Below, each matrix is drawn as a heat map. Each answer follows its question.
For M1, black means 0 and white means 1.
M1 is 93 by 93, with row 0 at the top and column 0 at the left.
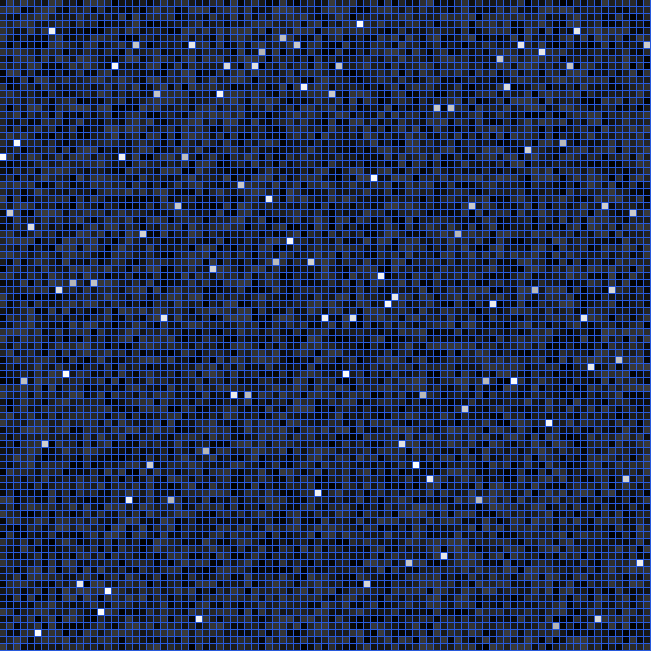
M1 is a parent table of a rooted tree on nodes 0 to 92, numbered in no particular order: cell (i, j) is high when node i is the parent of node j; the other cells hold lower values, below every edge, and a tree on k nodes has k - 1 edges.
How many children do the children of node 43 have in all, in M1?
1
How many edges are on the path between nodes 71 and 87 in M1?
3
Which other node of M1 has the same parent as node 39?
44
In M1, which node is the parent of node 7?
4
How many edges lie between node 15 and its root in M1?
7
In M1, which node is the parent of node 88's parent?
3
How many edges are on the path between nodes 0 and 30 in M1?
6
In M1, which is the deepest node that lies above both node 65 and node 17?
22
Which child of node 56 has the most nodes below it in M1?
33
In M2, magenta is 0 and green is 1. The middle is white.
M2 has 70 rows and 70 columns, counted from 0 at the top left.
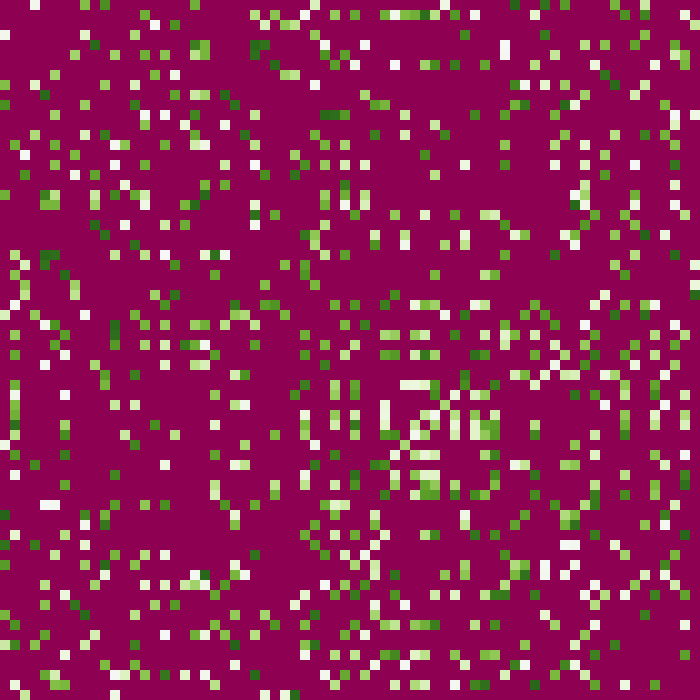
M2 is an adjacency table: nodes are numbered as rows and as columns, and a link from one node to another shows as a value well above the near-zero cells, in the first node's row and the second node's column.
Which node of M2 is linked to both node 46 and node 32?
node 16
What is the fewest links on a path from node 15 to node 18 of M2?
4
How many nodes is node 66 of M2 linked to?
10
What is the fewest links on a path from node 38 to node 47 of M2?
2
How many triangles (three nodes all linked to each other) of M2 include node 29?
8
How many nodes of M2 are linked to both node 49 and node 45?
7
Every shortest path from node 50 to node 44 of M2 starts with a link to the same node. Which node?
node 11
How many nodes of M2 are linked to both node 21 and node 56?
1
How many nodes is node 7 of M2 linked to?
6
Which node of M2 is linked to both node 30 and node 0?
node 64
